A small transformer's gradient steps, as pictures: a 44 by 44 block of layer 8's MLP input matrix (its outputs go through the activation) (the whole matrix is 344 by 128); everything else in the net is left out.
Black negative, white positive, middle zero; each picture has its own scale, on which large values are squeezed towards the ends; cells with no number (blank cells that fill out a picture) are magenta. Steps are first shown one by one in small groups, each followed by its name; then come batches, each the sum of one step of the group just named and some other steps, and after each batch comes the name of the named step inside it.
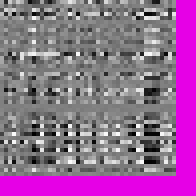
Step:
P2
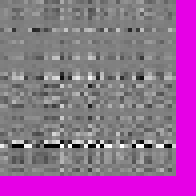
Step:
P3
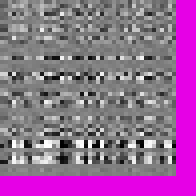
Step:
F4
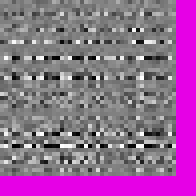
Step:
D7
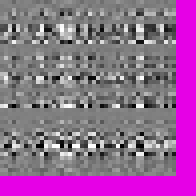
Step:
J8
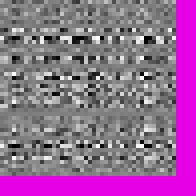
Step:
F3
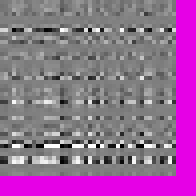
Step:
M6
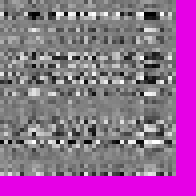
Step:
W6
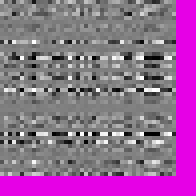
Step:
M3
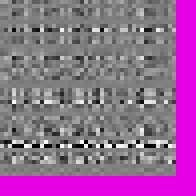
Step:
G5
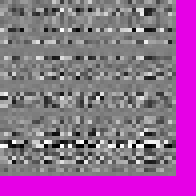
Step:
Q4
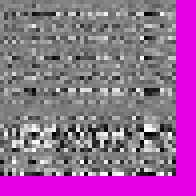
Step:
F4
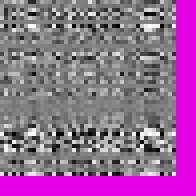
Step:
W6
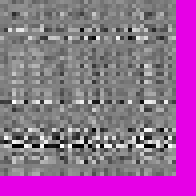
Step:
G5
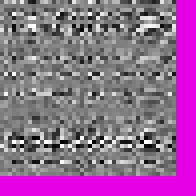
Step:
Q4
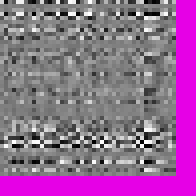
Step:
P2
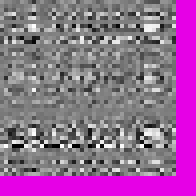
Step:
P3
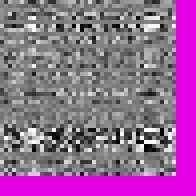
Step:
P2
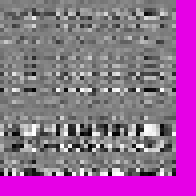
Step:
P3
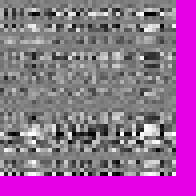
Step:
W6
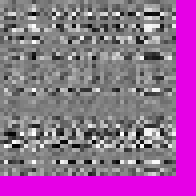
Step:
M3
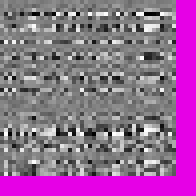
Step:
D7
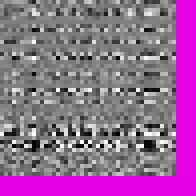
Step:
G5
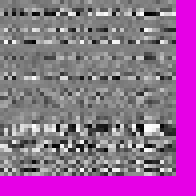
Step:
Q4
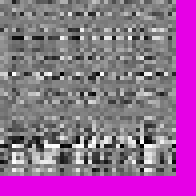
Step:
F4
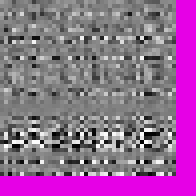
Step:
M3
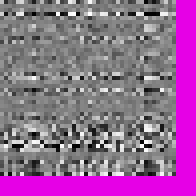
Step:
P3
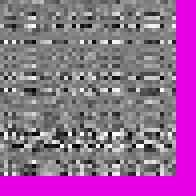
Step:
P3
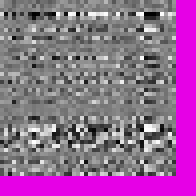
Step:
W6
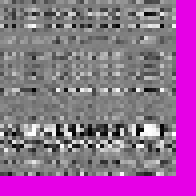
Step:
P3
